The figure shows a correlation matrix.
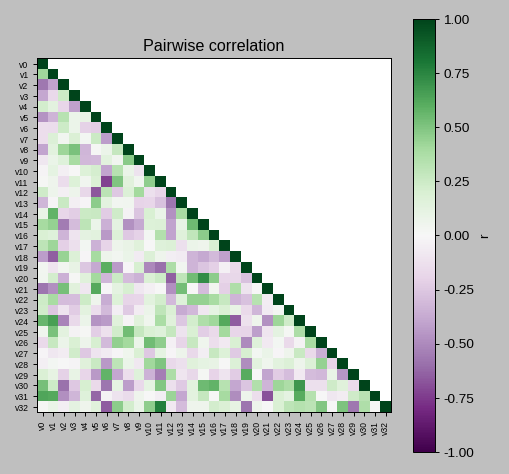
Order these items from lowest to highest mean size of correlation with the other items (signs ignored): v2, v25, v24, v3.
v3, v25, v2, v24
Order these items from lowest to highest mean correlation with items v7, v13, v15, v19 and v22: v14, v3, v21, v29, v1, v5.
v3, v29, v21, v5, v1, v14
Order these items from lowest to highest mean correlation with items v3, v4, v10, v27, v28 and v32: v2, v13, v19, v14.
v19, v13, v2, v14
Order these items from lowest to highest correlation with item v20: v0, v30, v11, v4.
v0, v4, v11, v30
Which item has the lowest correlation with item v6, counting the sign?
v11
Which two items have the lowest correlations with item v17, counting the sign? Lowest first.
v18, v5
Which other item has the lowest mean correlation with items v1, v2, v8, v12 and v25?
v20
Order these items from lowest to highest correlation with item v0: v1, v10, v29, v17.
v10, v29, v17, v1
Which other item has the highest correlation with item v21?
v5
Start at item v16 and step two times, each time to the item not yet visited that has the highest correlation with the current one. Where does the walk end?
v24
